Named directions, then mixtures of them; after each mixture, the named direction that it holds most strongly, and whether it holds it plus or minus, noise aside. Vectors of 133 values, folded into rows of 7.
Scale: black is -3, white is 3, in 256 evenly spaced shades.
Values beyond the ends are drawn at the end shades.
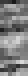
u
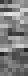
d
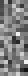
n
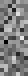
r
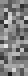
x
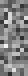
x, plus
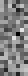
n, minus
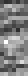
u, plus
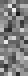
r, minus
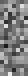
x, minus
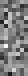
x, plus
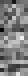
u, plus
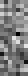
n, minus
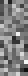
n, plus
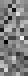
r, plus
